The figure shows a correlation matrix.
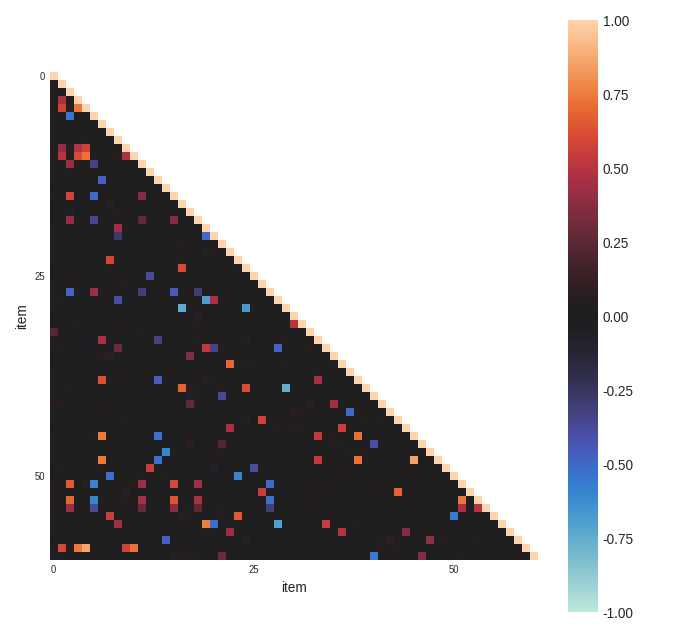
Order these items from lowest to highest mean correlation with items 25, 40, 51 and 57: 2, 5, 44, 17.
5, 17, 44, 2
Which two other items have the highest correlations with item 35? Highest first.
41, 17
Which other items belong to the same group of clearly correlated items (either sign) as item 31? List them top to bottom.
30
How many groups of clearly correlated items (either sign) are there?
15
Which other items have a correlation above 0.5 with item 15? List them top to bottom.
2, 51, 53
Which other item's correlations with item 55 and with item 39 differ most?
29
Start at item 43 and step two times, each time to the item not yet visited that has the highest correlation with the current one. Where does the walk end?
26
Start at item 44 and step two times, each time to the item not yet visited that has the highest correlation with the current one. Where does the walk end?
22
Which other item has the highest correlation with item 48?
45
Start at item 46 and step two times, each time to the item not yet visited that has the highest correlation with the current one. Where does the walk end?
21
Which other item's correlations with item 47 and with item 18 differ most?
14
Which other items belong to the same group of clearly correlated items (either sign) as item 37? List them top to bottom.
42
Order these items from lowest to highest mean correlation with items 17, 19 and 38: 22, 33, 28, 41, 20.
28, 20, 22, 41, 33
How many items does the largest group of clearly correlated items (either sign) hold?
9
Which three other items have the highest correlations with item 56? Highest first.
19, 34, 8
